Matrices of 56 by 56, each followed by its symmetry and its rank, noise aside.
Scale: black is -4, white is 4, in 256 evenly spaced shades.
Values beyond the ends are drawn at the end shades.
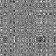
no symmetry, rank six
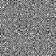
no symmetry, rank eight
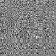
no symmetry, rank eight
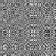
no symmetry, rank four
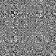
symmetric, rank six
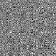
no symmetry, rank eight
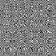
antisymmetric, rank six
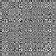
symmetric, rank four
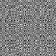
antisymmetric, rank four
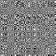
no symmetry, rank four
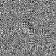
antisymmetric, rank eight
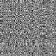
antisymmetric, rank eight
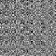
no symmetry, rank four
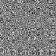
antisymmetric, rank eight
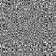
no symmetry, rank six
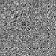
symmetric, rank six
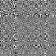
antisymmetric, rank four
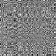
antisymmetric, rank six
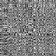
antisymmetric, rank six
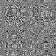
no symmetry, rank six
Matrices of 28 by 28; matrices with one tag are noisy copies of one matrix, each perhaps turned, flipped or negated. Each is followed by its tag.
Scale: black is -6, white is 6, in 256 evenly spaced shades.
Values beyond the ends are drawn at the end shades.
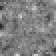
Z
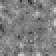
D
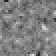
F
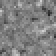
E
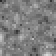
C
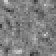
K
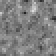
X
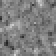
E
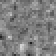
X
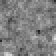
C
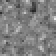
X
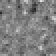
X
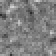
E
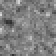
X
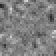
K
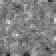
Z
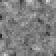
Z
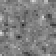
D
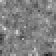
C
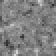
E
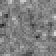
D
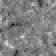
E
